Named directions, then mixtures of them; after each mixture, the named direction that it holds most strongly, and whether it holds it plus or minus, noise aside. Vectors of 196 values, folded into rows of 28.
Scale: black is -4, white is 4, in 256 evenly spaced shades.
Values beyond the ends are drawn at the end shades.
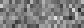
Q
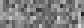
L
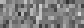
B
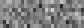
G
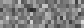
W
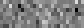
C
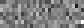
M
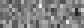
G, minus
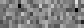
C, plus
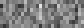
B, plus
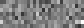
M, plus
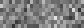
Q, plus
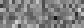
Q, minus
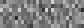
M, plus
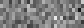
Q, plus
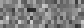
W, plus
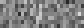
B, plus
